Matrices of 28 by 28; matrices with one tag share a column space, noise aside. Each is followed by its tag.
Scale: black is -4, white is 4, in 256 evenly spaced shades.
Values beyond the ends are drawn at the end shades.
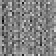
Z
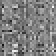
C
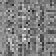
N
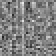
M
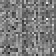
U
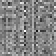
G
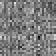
M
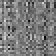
M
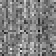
C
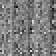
C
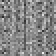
G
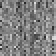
M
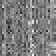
C
